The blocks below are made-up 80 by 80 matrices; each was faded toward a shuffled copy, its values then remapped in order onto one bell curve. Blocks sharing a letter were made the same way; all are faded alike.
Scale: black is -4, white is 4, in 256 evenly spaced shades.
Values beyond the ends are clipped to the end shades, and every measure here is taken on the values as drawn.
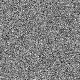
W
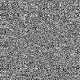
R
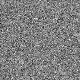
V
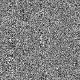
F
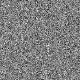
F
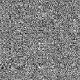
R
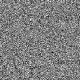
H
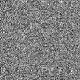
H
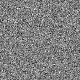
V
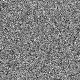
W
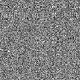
H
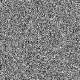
F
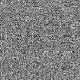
R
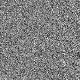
F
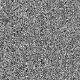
F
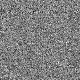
V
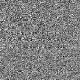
R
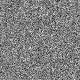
W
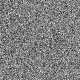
W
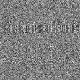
R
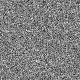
W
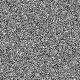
W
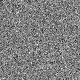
W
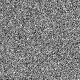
W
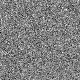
W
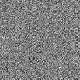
H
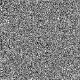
F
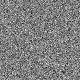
W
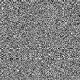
R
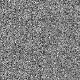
F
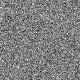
W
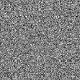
R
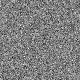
W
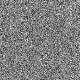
F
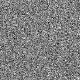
F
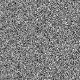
F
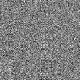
H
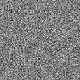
H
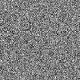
H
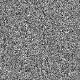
F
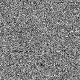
V
